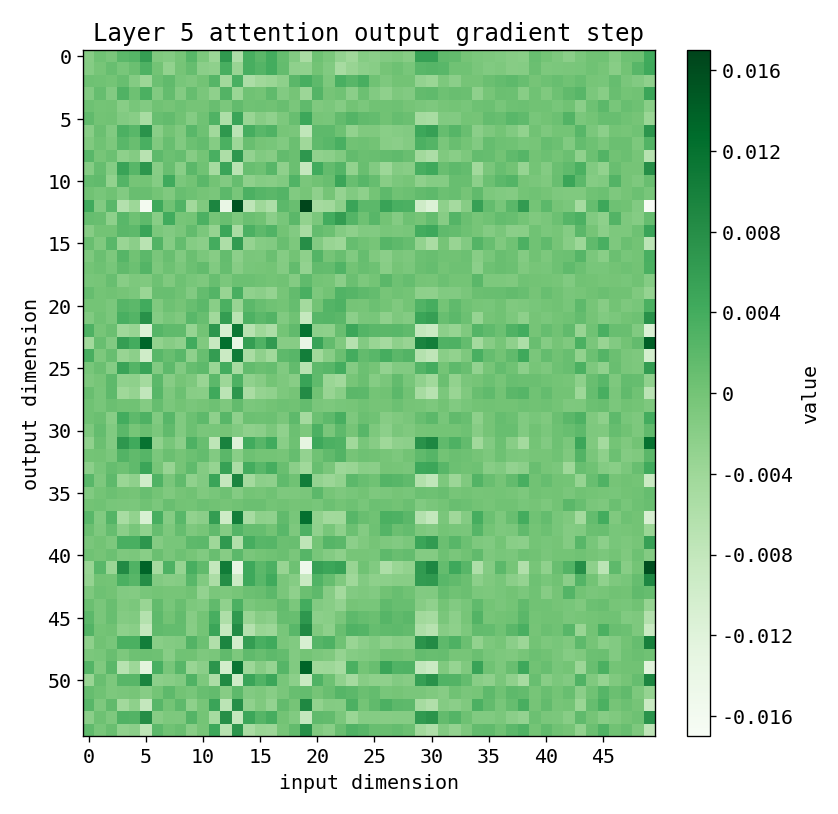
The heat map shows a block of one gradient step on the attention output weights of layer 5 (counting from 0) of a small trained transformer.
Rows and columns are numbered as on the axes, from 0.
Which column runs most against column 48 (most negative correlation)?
18
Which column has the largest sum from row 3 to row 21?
22
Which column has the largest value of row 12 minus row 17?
19
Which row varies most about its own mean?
12
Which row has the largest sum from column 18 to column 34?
13
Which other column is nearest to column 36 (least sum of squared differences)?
41
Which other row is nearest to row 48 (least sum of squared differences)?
11
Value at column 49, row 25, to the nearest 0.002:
0.006
